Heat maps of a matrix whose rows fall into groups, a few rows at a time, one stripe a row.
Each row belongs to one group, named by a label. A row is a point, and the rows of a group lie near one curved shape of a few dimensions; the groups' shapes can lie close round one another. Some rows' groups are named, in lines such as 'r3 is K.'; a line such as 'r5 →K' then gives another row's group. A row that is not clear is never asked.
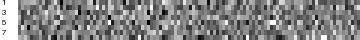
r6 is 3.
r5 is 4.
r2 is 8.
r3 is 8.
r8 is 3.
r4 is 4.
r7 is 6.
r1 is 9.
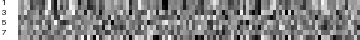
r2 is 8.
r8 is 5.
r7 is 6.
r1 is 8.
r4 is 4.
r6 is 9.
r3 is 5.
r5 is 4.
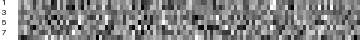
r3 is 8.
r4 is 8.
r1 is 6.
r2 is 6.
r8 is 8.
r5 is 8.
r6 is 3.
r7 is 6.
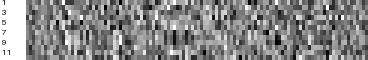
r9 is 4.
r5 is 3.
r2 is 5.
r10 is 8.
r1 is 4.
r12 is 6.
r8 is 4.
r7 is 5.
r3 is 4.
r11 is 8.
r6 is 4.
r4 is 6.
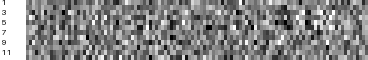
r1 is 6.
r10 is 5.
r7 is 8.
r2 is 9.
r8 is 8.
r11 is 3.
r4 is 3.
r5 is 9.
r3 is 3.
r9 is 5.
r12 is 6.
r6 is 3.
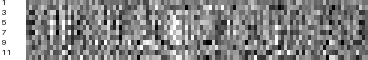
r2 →4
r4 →3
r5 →8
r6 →4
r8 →4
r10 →4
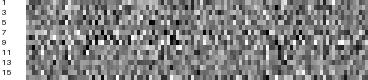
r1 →4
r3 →3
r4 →4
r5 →6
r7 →5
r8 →8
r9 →6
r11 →3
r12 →4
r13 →9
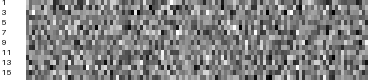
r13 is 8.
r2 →6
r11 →6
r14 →3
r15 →8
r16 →4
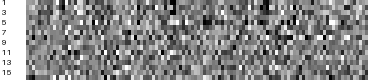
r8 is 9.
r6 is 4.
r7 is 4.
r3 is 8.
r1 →8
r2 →5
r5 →5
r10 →4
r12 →6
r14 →6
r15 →5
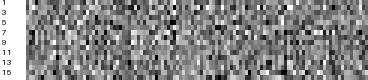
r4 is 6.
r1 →3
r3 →3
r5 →8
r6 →3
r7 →3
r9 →8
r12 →3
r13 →4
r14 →9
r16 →3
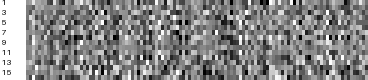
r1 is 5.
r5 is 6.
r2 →5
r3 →5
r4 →3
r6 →6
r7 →6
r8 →6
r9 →6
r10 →8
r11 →6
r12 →6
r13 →3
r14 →5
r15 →5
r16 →5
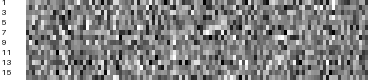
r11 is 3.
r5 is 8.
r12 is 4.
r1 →5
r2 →3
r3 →9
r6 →3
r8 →4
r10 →9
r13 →6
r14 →4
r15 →3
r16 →6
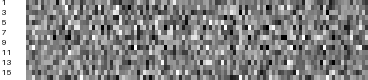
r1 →3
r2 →4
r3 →6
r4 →6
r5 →4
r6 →5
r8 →9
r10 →9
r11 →4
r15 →5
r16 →6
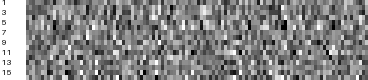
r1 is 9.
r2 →8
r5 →9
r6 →9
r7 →8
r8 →8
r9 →8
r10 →4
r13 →6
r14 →6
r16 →4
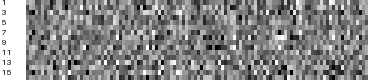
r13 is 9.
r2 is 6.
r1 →3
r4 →6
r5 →6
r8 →4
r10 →3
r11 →8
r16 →4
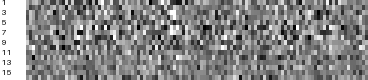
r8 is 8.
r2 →4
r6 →5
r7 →8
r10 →8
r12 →5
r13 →8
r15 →8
